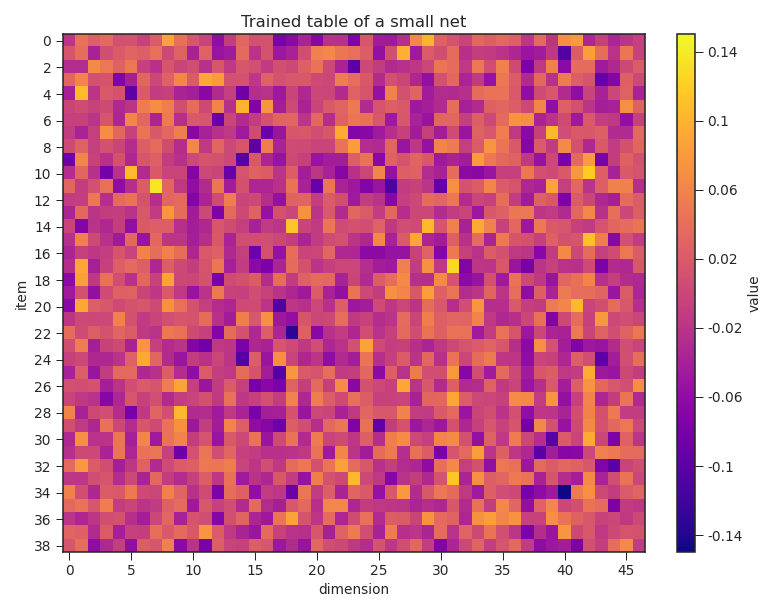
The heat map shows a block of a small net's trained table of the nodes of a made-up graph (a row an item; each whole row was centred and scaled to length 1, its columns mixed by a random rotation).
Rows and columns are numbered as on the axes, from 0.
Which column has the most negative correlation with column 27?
35
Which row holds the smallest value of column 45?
6
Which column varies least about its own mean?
46
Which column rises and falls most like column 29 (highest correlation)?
4
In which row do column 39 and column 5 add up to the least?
30
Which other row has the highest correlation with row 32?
3
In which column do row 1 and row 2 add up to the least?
40
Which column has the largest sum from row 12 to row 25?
31
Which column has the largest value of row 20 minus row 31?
41
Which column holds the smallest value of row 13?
12
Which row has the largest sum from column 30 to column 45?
36
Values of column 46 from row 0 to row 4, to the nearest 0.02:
0 0 0.02 0 -0.04
